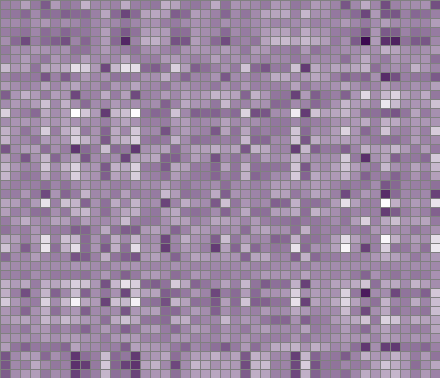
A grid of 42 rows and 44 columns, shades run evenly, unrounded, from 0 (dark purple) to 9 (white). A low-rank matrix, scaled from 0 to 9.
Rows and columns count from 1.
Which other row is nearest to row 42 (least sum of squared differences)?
17
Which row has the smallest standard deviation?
30
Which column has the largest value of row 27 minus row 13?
39
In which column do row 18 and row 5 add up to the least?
37
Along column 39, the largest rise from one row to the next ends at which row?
23
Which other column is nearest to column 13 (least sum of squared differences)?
18
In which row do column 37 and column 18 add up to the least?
5
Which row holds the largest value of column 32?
13
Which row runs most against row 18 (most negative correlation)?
7
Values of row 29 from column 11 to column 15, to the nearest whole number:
6 4 3 3 5
